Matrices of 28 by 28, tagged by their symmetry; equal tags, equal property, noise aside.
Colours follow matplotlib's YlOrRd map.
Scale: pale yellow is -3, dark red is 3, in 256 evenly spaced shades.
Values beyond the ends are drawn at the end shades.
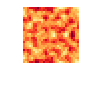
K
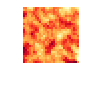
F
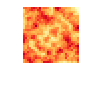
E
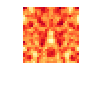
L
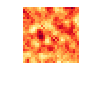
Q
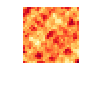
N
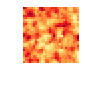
Q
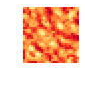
E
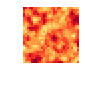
N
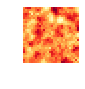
Q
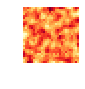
F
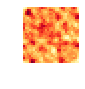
N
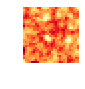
E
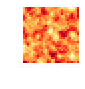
Q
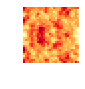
K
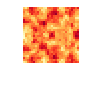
K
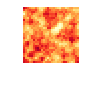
E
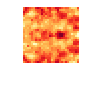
K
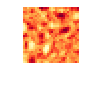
F
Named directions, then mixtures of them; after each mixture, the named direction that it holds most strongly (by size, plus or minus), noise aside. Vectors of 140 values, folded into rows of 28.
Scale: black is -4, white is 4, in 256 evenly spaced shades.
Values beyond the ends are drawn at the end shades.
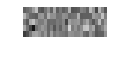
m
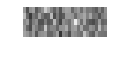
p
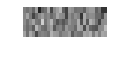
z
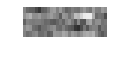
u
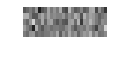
z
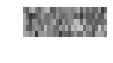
p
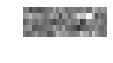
u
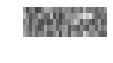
p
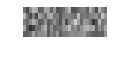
m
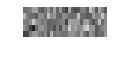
m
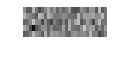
m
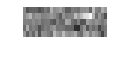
u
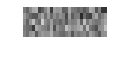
z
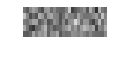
m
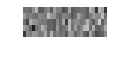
m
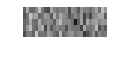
p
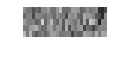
z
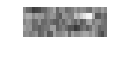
u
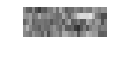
u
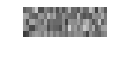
m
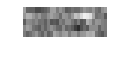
u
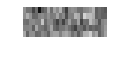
z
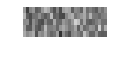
p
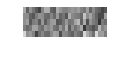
z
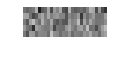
z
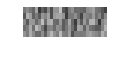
z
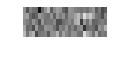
z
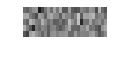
m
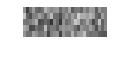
p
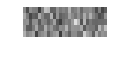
p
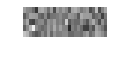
m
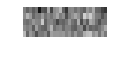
z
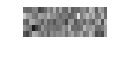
m
